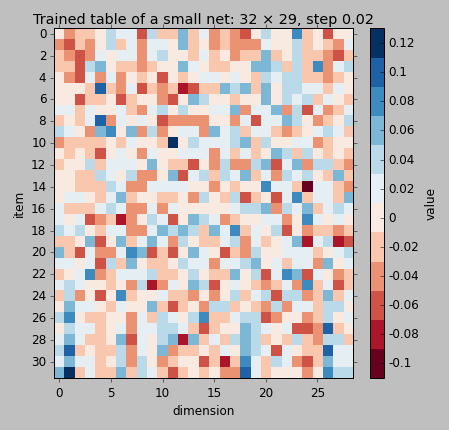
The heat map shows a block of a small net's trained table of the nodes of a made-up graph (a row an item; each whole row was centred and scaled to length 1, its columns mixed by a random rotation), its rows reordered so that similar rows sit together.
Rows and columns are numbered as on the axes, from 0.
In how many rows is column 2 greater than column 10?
10
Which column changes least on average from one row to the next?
1
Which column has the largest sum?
23
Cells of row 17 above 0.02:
4
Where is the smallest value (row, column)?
14, 24
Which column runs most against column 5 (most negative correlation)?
8
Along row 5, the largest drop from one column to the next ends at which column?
5
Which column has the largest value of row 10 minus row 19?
11
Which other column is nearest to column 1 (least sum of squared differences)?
26
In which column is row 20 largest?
7
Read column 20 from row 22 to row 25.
-0.06 -0.04 0.04 -0.04
